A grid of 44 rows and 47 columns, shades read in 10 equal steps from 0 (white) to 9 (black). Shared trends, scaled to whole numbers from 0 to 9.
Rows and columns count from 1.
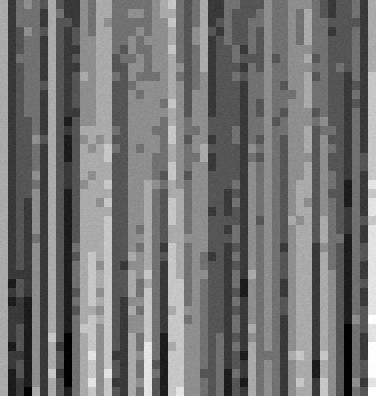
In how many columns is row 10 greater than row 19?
10
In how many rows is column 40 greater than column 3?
11
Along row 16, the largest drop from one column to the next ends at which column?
47
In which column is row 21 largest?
44
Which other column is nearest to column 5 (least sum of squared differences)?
25
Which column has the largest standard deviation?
21
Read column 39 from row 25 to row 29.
3 3 3 3 3
